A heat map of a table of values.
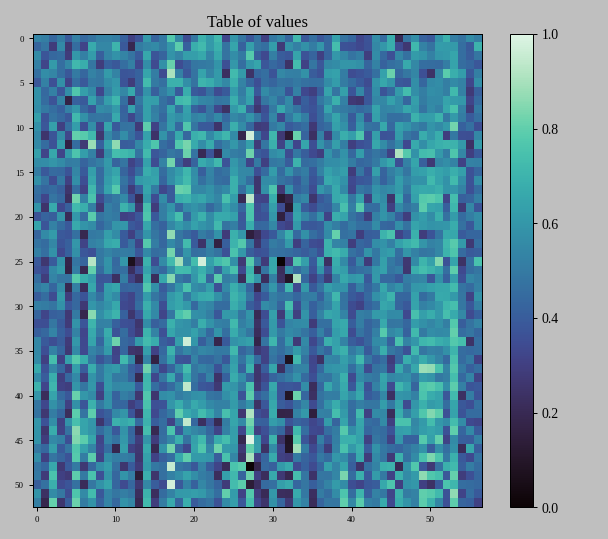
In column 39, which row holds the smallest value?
1
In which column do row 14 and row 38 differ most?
23
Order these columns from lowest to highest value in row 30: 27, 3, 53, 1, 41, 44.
41, 27, 1, 3, 44, 53
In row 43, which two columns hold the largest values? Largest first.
19, 27
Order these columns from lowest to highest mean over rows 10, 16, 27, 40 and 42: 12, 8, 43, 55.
8, 12, 55, 43
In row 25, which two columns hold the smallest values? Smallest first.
31, 12
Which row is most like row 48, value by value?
50
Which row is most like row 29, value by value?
5
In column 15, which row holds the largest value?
12
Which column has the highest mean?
53
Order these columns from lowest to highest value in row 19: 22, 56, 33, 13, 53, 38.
13, 56, 22, 38, 33, 53
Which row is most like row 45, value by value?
11
